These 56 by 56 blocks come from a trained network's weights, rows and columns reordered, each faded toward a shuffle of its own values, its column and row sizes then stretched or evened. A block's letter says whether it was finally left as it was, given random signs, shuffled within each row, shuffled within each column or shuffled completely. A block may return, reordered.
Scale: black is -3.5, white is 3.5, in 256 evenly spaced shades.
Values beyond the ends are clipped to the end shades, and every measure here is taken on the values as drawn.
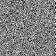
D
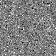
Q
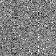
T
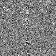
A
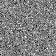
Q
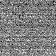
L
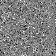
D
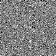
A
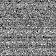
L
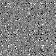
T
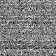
T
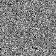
A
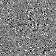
A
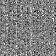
T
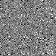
T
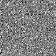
A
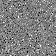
Q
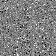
D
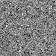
Q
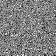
L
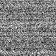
L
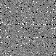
A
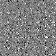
T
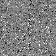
D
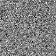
A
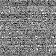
L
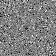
Q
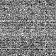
T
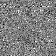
A
